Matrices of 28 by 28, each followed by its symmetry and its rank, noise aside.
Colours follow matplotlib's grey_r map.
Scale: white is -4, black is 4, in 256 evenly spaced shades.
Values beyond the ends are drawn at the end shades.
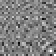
symmetric, rank four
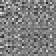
no symmetry, rank four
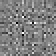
antisymmetric, rank four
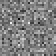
no symmetry, rank four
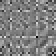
symmetric, rank four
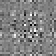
no symmetry, rank three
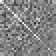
symmetric, rank six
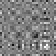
symmetric, rank three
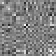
symmetric, rank three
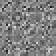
symmetric, rank six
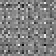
no symmetry, rank three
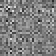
no symmetry, rank four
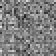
no symmetry, rank six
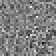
no symmetry, rank six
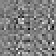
no symmetry, rank four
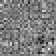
symmetric, rank six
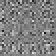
no symmetry, rank four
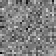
symmetric, rank six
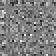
antisymmetric, rank six
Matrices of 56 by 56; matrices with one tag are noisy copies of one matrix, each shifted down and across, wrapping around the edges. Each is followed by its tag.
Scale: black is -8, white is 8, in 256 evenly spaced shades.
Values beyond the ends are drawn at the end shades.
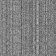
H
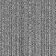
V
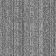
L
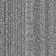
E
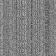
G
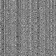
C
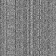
H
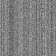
G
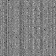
C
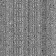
G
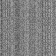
G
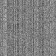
L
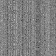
G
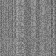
E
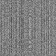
V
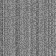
C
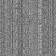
L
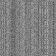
G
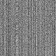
V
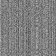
V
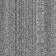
E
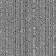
V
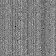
G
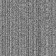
V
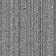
C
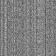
H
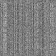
L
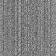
H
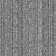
L
